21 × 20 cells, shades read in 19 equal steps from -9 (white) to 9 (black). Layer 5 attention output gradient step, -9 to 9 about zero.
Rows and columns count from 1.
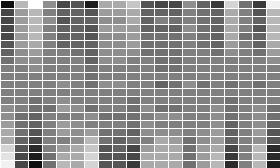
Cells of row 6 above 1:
6
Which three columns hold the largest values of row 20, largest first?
3, 20, 17
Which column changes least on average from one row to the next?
18
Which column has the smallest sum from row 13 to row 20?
1
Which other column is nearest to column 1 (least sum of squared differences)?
7
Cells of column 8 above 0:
6
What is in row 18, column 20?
3
